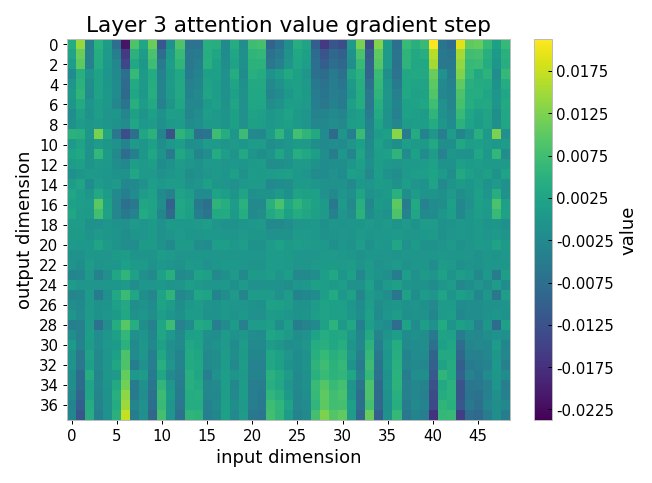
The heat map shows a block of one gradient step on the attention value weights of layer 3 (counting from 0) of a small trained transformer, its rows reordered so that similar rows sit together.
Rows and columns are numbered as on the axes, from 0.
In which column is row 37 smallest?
40
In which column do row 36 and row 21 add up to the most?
6
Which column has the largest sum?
23
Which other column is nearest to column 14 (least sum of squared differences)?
5
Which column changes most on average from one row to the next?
36
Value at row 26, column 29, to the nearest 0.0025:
0.0025
